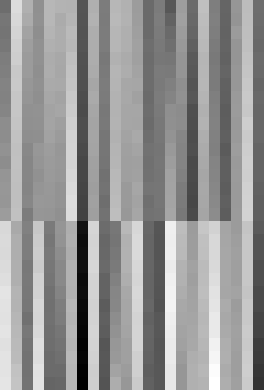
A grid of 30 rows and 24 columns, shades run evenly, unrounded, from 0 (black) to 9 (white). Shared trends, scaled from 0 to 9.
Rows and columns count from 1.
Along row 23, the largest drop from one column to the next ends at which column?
8
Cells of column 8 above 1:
17
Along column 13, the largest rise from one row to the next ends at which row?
18
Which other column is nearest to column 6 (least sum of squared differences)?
5
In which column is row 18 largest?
16
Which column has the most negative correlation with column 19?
7
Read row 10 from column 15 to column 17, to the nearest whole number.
4 5 5
